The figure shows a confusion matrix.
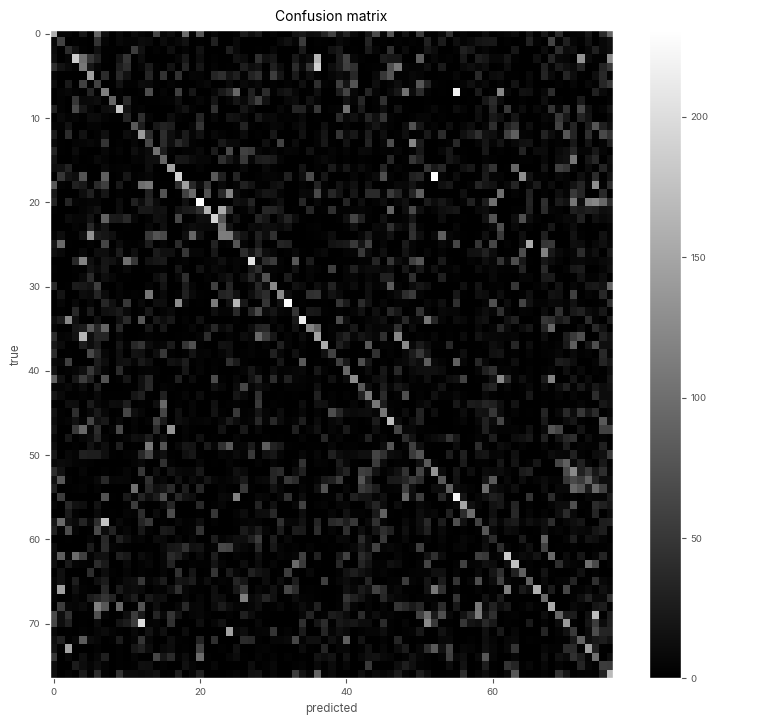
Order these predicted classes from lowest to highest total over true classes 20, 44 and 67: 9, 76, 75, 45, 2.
9, 2, 45, 76, 75
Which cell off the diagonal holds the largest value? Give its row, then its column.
17, 52
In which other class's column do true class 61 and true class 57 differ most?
45
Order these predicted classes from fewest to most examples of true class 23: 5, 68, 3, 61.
3, 68, 5, 61
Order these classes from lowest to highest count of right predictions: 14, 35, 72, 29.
29, 72, 14, 35
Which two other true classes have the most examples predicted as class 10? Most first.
27, 45
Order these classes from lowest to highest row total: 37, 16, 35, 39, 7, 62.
16, 39, 35, 37, 62, 7
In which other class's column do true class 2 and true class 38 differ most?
5
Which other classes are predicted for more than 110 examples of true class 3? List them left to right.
36, 72, 76
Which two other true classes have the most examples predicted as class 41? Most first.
6, 22
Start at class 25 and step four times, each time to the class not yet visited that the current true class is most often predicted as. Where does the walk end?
55
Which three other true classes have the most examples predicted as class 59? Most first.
54, 74, 62
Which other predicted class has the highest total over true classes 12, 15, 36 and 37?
71
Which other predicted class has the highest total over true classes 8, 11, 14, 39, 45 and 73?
2
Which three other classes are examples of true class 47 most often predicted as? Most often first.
16, 4, 68
